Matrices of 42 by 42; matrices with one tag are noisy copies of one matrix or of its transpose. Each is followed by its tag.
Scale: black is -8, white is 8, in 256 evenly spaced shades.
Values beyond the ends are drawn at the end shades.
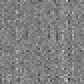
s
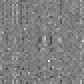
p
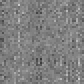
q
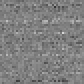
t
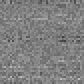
q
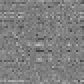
p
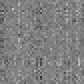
q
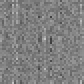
p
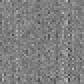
s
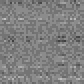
q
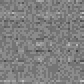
p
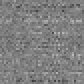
t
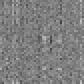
p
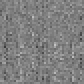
t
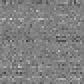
q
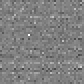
s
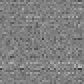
s
